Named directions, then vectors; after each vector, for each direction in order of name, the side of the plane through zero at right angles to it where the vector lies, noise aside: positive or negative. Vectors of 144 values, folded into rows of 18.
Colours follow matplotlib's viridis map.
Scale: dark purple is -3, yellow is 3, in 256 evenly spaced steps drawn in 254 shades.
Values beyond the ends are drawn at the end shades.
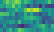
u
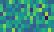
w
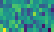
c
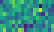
positive, positive, positive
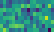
positive, negative, negative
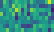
positive, positive, negative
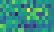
positive, positive, positive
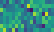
positive, negative, positive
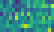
negative, negative, positive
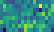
negative, negative, negative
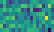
positive, negative, negative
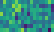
positive, positive, negative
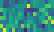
positive, negative, positive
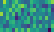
positive, positive, negative
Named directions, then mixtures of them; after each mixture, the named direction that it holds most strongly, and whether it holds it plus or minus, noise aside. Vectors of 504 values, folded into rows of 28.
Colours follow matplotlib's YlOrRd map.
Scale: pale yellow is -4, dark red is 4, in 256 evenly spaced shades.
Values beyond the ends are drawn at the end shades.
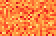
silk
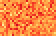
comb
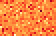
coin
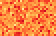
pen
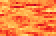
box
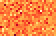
coin, minus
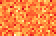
pen, minus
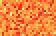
comb, plus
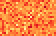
silk, minus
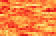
box, minus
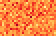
comb, plus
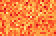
comb, minus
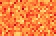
pen, minus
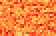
pen, minus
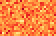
pen, minus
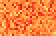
comb, plus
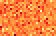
coin, minus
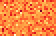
coin, plus
